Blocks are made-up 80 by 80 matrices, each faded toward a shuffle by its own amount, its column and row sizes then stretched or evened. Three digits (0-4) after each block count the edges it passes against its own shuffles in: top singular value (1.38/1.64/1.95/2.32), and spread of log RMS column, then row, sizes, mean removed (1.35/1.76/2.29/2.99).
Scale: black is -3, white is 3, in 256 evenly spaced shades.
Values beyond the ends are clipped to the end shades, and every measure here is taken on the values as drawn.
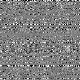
3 0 4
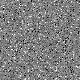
0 1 0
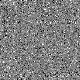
1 0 1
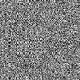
3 1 1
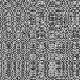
4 0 0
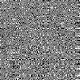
4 2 3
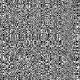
4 4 1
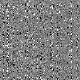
1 4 2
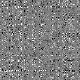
2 4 3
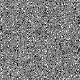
2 3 0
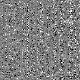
2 4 0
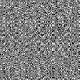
4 1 2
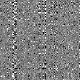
4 4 2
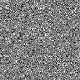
3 0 1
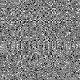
4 1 1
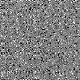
3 1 1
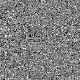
1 1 1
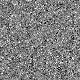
0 0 1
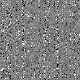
2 4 0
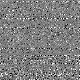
2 0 4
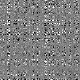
2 4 4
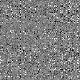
3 3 2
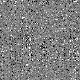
1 2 2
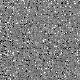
0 2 2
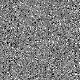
1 2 0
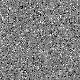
0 1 0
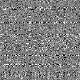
3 1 4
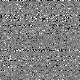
1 1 4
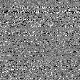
0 0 4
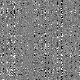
3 4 2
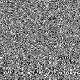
3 0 2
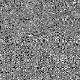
3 0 3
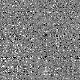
1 2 3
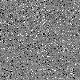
1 1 1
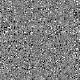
0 3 2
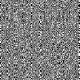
4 4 0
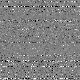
3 0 4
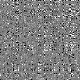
4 3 3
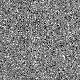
1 0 0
